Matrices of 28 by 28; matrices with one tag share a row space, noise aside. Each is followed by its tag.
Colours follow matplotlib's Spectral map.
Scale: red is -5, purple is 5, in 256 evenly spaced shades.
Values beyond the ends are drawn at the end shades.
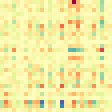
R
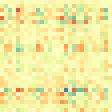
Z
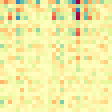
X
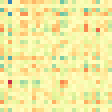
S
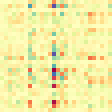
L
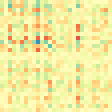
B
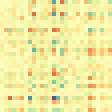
L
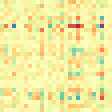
R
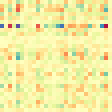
Z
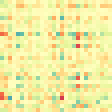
X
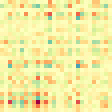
B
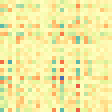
X
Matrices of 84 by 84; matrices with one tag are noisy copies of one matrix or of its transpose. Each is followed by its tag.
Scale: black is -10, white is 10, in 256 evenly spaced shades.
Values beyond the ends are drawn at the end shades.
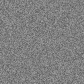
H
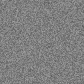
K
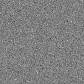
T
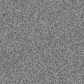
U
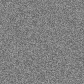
T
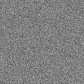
T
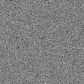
K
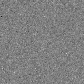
H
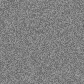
H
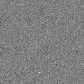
K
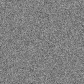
K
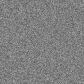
H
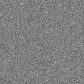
K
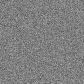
T
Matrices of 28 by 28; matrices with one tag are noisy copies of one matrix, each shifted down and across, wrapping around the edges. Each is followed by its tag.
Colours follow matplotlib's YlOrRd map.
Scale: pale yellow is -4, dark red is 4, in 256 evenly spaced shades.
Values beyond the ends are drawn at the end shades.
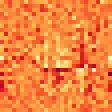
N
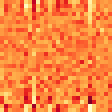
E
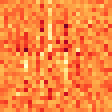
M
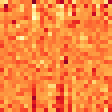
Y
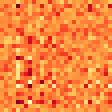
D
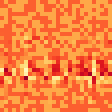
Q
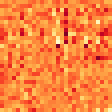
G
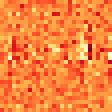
G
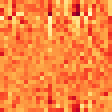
Y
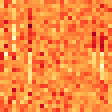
M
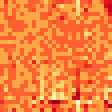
N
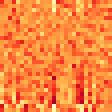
Y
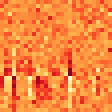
E
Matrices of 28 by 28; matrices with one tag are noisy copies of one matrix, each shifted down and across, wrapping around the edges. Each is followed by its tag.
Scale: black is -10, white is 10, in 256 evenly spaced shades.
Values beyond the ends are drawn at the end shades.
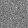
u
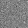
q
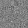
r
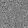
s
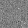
r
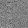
s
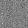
q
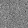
q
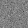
q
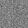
q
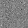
q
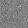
q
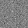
q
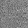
s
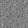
q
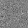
s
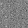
q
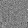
r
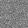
s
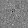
r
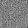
r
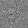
s
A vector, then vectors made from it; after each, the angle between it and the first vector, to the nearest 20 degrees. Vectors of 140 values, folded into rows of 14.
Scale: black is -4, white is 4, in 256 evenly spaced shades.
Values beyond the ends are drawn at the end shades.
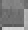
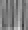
80 degrees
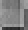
160 degrees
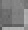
20 degrees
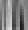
80 degrees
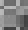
120 degrees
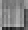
160 degrees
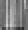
120 degrees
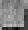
160 degrees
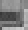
40 degrees
